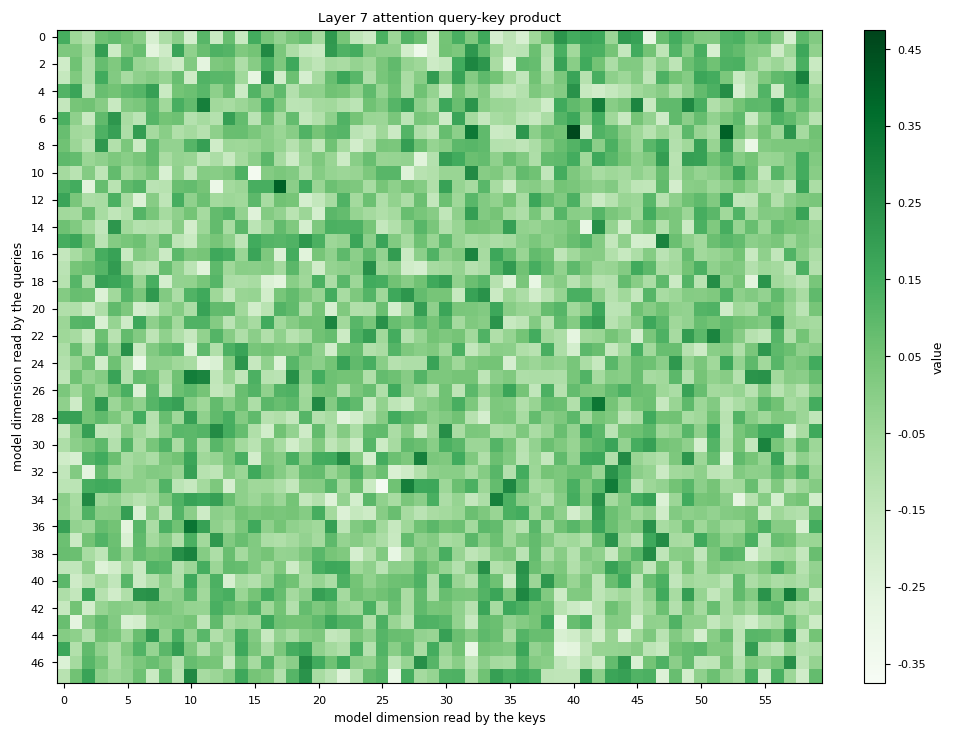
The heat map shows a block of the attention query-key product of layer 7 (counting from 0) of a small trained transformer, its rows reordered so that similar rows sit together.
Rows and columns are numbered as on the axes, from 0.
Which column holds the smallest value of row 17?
11
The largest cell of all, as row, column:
7, 40
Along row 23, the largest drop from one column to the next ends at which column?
6
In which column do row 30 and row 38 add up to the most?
46
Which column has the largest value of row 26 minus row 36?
5
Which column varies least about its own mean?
31
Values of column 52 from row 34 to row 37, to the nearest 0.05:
0 0 -0.05 0
